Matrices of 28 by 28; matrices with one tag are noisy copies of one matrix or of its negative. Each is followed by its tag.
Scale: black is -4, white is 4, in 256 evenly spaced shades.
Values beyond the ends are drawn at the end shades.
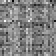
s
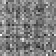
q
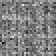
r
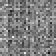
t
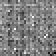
t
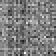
t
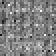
q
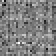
r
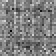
q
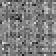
r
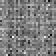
t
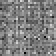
t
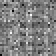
s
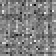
r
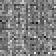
t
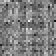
s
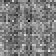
s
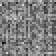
r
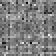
r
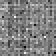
t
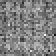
q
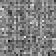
t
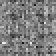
r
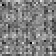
r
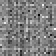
t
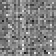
t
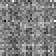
s
